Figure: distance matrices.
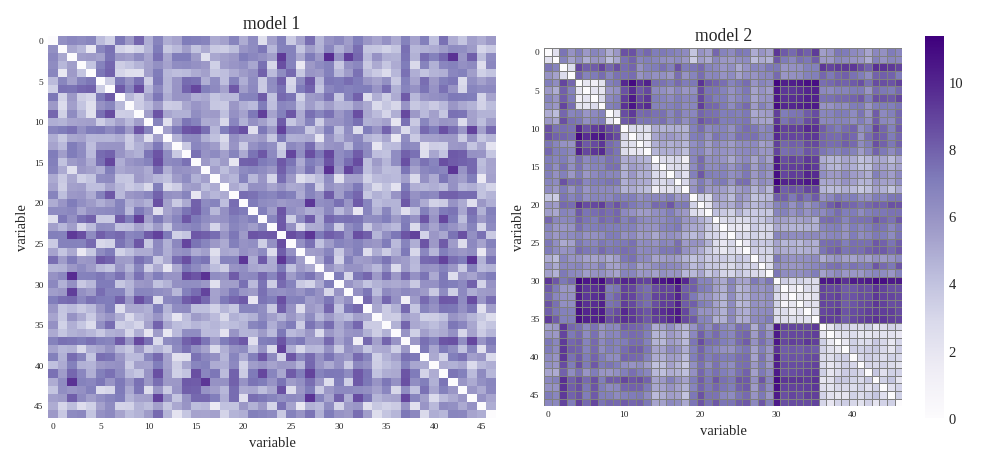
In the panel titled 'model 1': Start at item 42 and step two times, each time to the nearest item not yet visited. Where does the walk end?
31
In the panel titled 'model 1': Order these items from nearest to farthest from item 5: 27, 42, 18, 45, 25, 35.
25, 18, 45, 35, 42, 27
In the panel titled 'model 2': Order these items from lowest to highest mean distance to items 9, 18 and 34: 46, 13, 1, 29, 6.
29, 1, 13, 46, 6
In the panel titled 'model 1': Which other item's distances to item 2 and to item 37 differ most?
32
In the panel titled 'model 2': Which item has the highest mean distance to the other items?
30
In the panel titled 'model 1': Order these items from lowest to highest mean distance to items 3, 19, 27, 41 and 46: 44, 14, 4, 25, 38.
4, 38, 14, 44, 25
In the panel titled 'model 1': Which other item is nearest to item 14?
39
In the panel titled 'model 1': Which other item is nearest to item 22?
0
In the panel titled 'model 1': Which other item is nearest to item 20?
44
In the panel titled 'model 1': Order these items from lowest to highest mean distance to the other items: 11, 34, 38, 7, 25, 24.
34, 38, 7, 25, 11, 24
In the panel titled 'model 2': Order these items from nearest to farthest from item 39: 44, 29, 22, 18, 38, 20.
38, 44, 18, 29, 22, 20
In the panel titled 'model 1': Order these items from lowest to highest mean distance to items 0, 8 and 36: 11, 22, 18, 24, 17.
18, 17, 22, 11, 24
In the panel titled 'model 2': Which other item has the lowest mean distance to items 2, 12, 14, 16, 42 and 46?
18
